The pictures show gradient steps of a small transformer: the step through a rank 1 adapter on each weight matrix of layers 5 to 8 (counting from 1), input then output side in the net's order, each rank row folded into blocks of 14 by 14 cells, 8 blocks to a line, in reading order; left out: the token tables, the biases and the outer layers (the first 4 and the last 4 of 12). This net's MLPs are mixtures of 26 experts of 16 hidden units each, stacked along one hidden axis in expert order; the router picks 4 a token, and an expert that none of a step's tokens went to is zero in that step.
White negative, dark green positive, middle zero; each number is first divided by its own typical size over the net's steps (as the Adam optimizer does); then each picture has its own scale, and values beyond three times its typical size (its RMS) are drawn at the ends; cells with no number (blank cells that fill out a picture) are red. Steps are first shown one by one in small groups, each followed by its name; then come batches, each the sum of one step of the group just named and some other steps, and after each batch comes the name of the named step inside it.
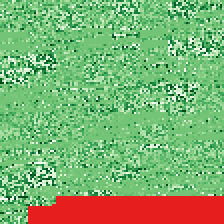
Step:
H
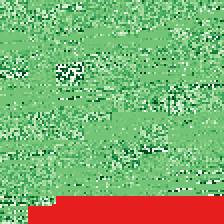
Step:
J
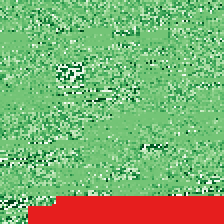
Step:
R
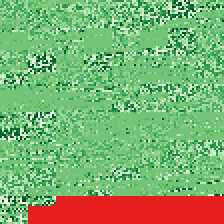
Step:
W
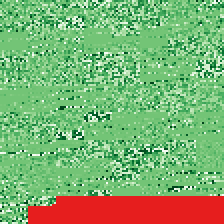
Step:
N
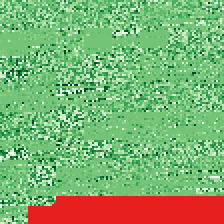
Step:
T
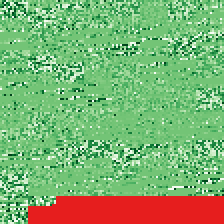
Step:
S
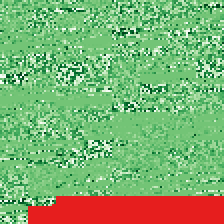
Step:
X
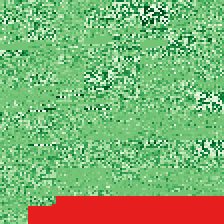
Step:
T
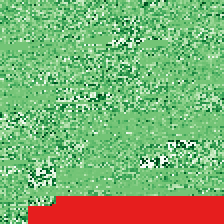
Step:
S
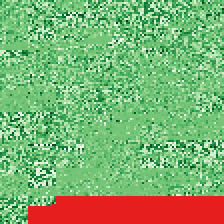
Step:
R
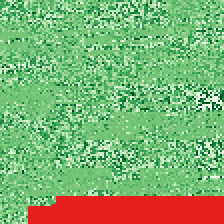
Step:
T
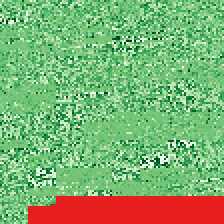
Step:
T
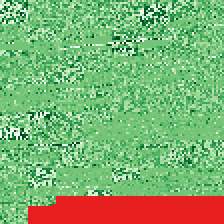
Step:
T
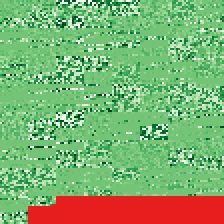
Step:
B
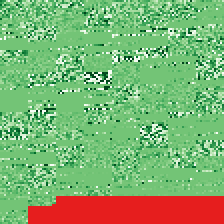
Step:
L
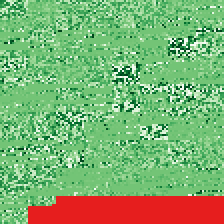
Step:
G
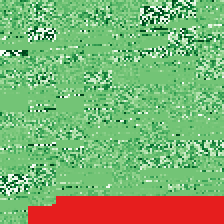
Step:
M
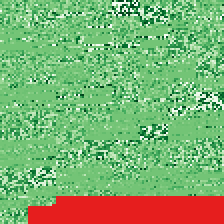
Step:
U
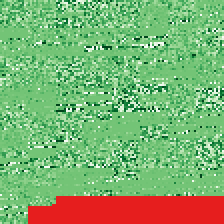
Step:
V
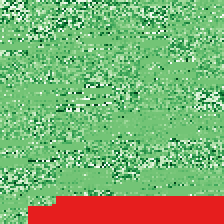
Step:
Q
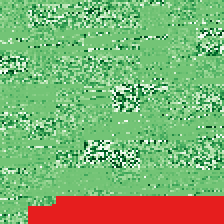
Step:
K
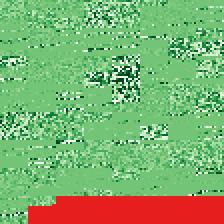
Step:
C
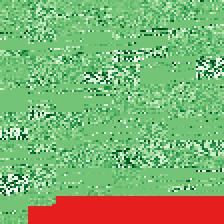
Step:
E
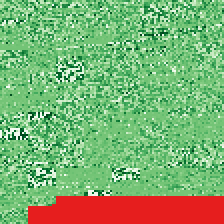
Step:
C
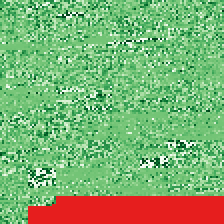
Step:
L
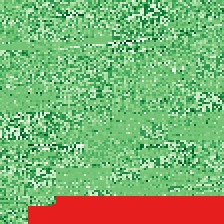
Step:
G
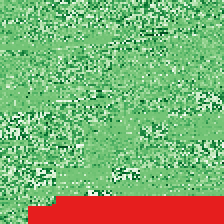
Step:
E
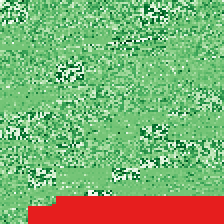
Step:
K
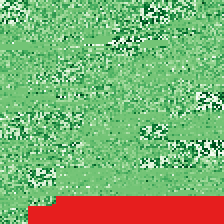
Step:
U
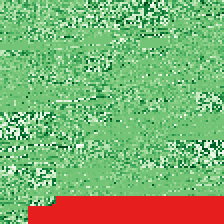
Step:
E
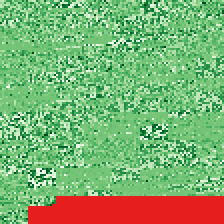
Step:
B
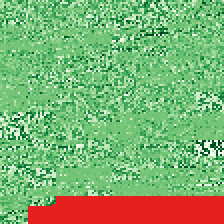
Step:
V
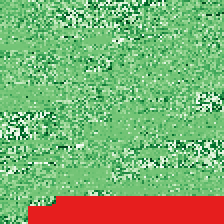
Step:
K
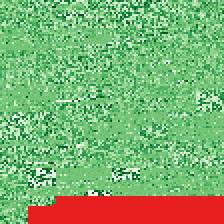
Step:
U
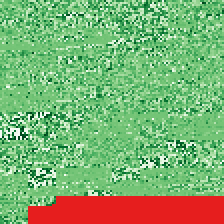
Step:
E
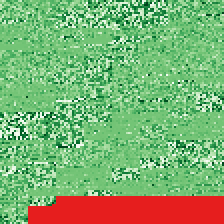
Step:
C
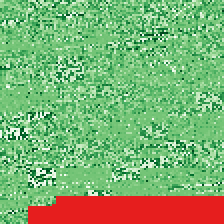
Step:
V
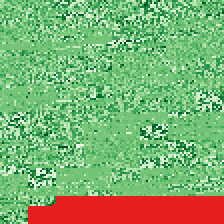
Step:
B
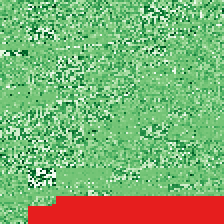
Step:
V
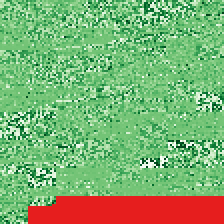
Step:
K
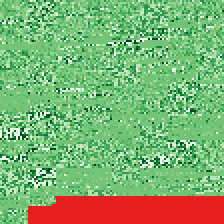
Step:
E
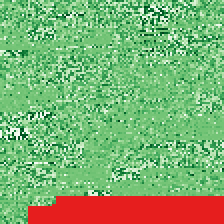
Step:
M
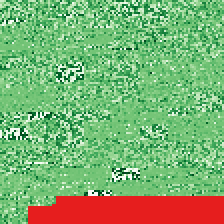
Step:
C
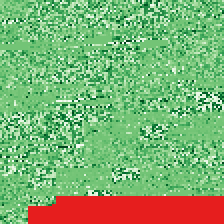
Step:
G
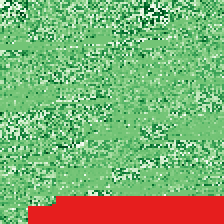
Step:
M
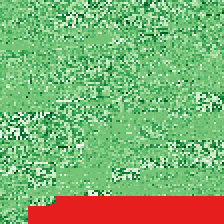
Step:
C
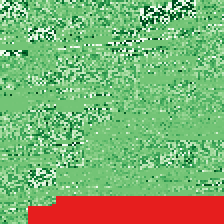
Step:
L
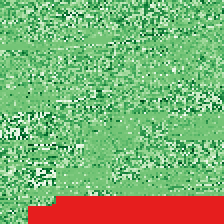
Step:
E
